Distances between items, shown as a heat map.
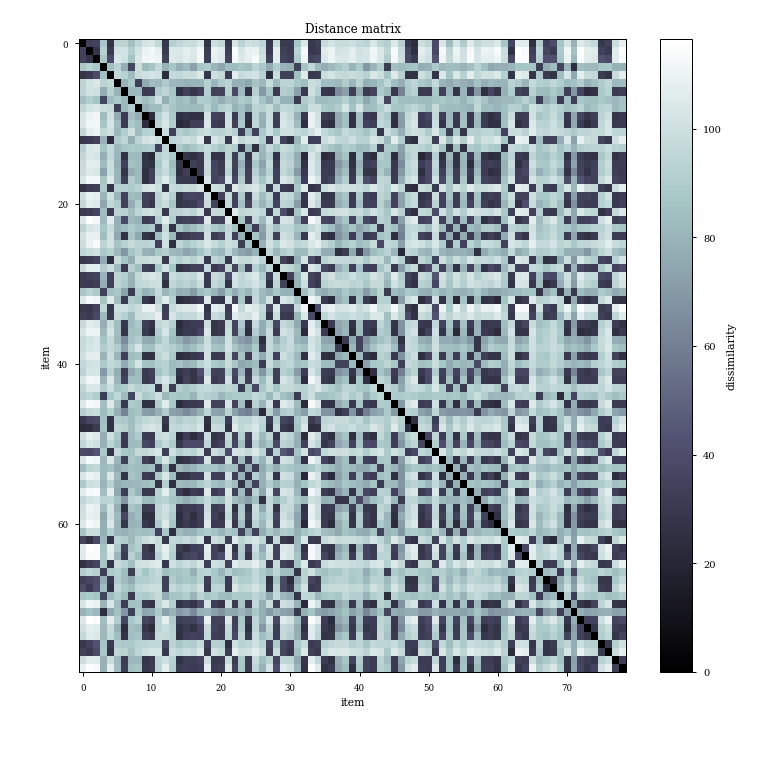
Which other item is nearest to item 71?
3
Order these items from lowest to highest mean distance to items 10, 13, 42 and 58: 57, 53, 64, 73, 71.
73, 64, 53, 71, 57
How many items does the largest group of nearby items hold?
35
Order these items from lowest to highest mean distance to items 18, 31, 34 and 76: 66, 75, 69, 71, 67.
67, 75, 71, 69, 66
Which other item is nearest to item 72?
36
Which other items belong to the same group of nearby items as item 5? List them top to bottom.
8
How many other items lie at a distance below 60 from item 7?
6
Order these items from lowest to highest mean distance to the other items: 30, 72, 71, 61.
72, 71, 30, 61
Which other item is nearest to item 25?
13
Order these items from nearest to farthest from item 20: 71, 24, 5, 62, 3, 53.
24, 71, 3, 53, 5, 62
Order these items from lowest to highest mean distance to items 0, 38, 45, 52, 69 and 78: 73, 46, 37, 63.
73, 63, 46, 37
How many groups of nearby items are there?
6
